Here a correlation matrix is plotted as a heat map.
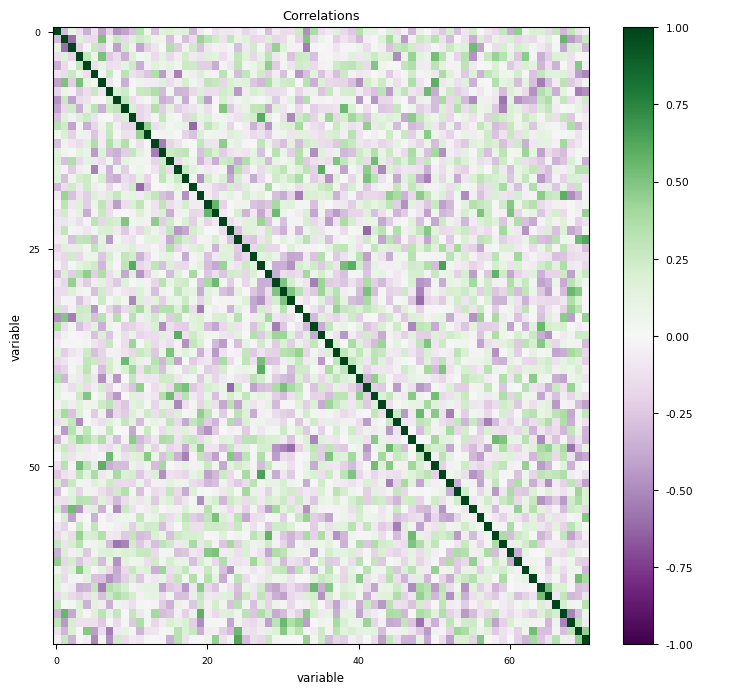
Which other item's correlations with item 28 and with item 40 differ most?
6
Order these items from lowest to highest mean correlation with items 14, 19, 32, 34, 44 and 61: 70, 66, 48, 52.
52, 70, 66, 48
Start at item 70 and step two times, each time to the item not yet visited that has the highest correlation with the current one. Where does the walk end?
69
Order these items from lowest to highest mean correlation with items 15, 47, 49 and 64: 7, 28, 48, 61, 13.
28, 13, 61, 48, 7
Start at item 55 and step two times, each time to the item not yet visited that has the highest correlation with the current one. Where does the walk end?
29
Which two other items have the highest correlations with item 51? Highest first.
27, 39
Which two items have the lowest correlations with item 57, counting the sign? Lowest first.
45, 48
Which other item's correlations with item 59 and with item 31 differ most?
48
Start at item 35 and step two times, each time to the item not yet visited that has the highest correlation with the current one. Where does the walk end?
41
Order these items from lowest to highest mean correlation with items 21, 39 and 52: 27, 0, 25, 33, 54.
25, 0, 33, 27, 54
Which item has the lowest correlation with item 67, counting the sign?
68
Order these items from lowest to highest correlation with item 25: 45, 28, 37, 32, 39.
28, 32, 39, 45, 37
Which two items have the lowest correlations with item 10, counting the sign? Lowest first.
31, 46
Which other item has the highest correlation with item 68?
30
